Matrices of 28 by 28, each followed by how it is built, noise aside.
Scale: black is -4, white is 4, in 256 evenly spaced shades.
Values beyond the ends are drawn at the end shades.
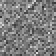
Hankel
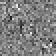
block diagonal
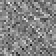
Toeplitz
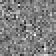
block diagonal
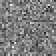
noise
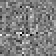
low rank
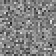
noise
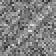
Hankel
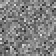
Hankel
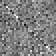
diagonal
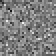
diagonal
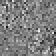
block diagonal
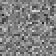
low rank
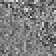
upper triangular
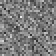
Toeplitz
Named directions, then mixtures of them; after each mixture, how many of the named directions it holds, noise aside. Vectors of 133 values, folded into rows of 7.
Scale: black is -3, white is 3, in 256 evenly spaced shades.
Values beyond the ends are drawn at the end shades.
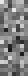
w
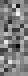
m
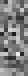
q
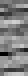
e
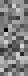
four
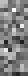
four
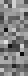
three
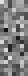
one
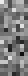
one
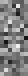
one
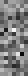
two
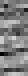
one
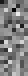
two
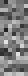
three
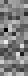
four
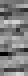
one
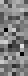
three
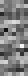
three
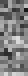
three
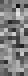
four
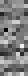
four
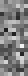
three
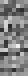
three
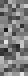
three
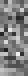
one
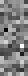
four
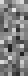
one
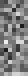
four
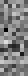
three
